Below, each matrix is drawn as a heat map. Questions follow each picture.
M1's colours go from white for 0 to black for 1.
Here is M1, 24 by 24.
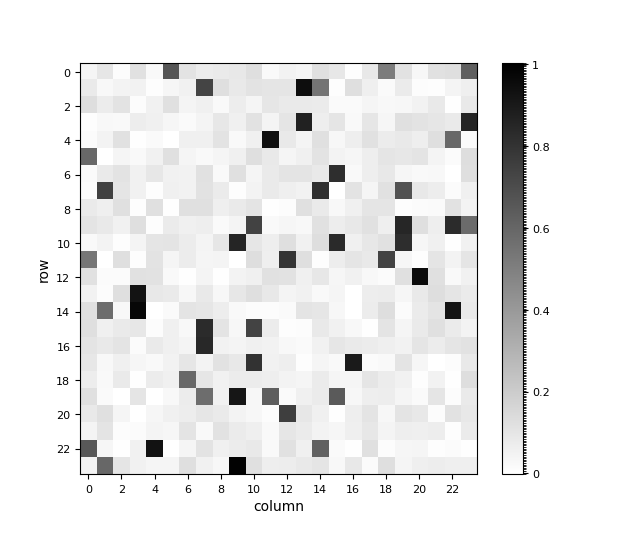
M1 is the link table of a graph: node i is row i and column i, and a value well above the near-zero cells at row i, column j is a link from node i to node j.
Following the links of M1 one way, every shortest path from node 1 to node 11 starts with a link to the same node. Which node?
node 7
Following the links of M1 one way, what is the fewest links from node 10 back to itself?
2
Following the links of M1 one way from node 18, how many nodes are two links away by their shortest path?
1
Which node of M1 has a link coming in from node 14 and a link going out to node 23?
node 3
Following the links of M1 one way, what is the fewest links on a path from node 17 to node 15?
2
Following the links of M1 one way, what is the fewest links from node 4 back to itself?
2
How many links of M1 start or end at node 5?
2
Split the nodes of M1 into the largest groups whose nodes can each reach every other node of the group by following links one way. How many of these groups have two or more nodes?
2
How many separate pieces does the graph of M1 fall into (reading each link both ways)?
4
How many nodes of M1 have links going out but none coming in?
1
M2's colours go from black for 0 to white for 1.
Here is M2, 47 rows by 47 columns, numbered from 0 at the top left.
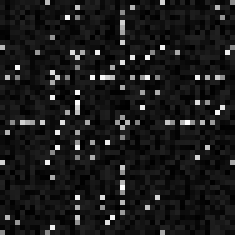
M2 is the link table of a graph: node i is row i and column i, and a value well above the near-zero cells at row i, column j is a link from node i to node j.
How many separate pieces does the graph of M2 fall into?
4
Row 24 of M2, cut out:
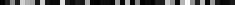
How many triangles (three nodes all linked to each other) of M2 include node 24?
0
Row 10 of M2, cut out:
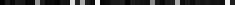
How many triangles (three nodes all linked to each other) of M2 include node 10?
0
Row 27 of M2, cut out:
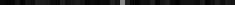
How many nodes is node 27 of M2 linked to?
1
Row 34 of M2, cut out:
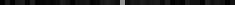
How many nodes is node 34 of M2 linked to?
1
